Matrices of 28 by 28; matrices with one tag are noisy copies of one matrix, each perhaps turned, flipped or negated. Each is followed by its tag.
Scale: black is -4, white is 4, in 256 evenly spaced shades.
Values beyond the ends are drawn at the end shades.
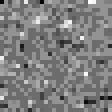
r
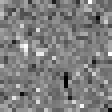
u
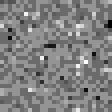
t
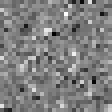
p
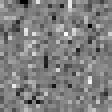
t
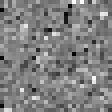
p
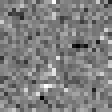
u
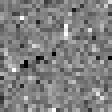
u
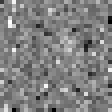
r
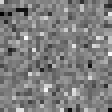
r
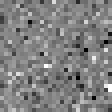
t
